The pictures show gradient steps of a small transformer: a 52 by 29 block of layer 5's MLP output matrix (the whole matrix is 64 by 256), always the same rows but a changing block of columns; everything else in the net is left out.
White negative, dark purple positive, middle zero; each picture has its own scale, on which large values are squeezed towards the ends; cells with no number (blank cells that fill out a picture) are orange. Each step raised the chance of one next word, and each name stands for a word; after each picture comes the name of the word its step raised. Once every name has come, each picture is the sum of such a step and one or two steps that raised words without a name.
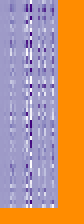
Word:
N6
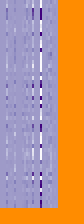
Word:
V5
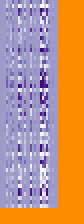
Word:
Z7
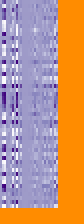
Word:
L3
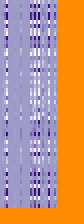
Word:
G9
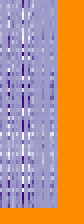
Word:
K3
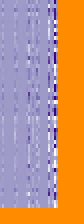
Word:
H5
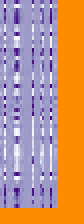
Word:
V5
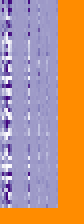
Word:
K3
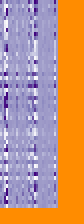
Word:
Z7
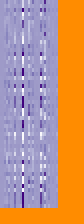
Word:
K3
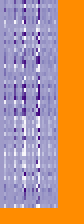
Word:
H5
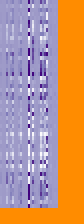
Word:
K3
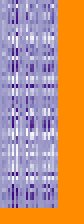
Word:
K3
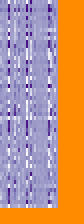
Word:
N6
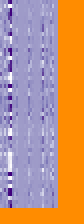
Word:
Z7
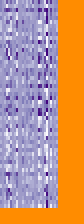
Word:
H5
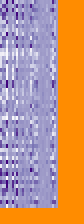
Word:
G9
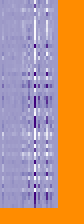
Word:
K3
